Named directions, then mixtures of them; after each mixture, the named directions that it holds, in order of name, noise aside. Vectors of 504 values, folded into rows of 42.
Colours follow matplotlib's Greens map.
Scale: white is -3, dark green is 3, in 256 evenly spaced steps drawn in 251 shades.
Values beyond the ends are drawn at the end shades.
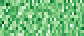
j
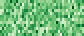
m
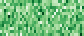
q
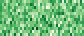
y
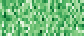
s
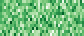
y.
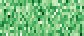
q.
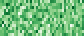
j, m.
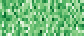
s.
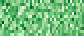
j.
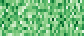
j, s.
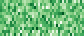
y.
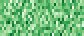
m, y.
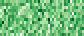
j, q.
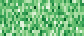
s, y.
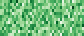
m, y.
